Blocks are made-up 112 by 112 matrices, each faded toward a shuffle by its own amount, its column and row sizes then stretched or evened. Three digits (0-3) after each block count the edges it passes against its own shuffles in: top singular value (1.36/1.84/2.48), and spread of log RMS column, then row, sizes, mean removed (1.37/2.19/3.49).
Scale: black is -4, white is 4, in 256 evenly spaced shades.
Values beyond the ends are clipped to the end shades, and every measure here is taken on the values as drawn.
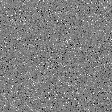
0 0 1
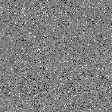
0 1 2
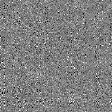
2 2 1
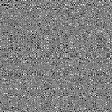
3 0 2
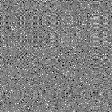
3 0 1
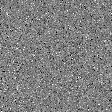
0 0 0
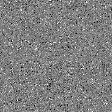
0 1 1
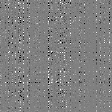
1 3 2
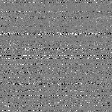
1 1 3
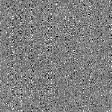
2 2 0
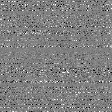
0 0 3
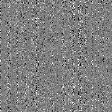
0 3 1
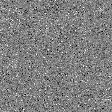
0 0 1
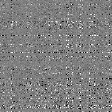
1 2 3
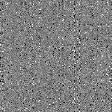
2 2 1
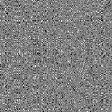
3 2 1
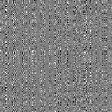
3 3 0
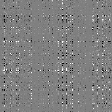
3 3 2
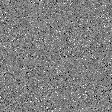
0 0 1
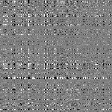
3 2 3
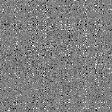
2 2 2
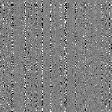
3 3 1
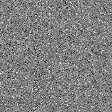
1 1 0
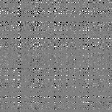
3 2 3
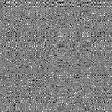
3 1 2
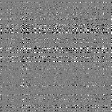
3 2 3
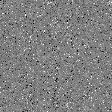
0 1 0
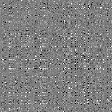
3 2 2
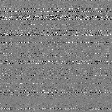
2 1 3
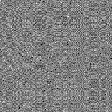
3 0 0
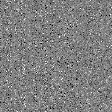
0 2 0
